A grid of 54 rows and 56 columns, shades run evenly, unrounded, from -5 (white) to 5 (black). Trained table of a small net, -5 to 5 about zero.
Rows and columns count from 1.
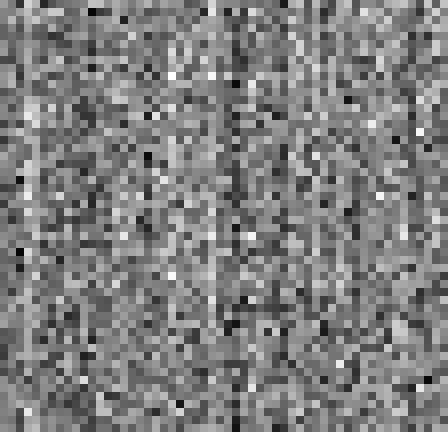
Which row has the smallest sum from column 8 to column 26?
8
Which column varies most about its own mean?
32
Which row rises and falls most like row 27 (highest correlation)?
13
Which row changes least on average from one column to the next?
12
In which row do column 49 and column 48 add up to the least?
25
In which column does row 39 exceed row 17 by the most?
53
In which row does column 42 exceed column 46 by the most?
2
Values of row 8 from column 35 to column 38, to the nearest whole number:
1 2 -2 1
